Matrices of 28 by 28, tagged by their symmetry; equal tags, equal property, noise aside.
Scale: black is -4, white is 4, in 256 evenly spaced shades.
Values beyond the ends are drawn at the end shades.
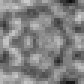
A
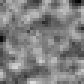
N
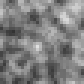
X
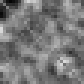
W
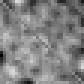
X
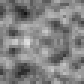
A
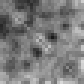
W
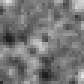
X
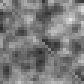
N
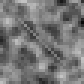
X
